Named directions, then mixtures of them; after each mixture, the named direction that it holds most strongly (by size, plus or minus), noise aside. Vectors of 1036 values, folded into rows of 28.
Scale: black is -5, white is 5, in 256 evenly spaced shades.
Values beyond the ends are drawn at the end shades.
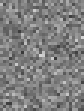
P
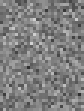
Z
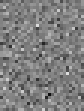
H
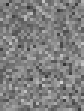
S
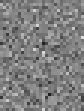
H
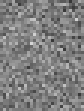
Z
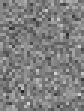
Z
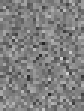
H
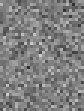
Z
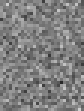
S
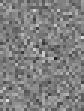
P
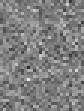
P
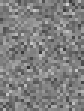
Z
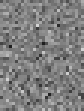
H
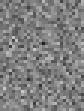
S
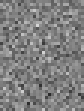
H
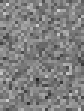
S
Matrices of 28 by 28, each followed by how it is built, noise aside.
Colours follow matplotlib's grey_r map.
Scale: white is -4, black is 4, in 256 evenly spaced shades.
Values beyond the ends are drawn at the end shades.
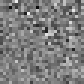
upper triangular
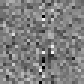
uneven columns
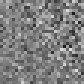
upper triangular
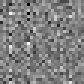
uneven columns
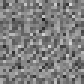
repeating columns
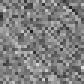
Toeplitz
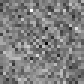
Toeplitz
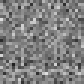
repeating columns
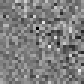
upper triangular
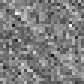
Toeplitz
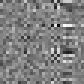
low rank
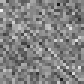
Toeplitz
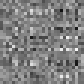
low rank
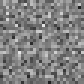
repeating columns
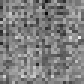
blocks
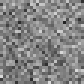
Toeplitz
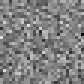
blocks
